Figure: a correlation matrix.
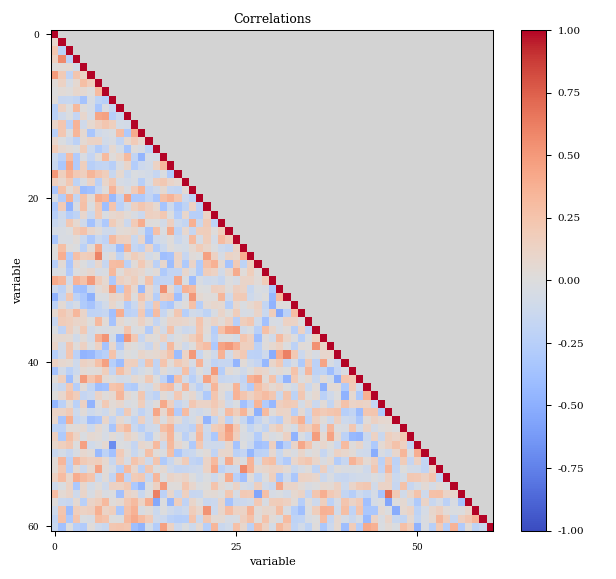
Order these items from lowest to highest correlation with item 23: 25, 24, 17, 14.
17, 14, 24, 25
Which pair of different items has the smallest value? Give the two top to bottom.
8, 50
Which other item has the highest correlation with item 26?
53
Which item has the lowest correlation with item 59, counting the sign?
43
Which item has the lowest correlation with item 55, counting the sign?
12
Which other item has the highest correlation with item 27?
6
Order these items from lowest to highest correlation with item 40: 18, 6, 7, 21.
21, 18, 6, 7
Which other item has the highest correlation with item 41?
22
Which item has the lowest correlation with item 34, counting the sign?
31
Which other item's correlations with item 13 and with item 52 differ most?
24
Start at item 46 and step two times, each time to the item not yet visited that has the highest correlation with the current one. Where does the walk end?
14
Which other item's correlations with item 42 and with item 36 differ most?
49
